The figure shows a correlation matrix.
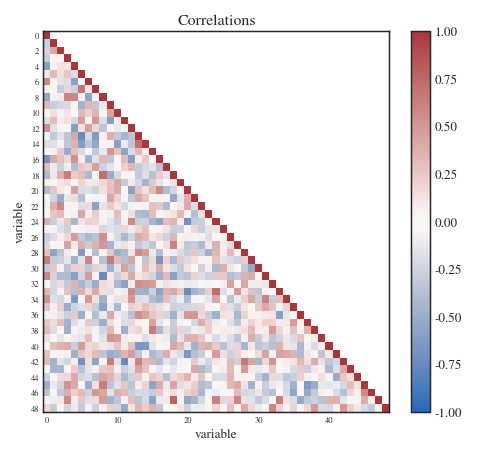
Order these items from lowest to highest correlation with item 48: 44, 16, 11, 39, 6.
11, 16, 39, 6, 44
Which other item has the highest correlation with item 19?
10
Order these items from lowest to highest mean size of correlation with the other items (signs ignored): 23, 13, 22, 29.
23, 22, 29, 13
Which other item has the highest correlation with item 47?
18
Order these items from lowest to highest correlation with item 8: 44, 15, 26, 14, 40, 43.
15, 14, 40, 43, 44, 26
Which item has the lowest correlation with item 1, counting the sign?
28
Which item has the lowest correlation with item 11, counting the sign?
42
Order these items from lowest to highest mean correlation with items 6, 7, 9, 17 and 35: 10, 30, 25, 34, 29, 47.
47, 30, 25, 10, 34, 29
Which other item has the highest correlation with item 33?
24
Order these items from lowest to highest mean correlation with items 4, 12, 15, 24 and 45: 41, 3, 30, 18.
30, 41, 3, 18
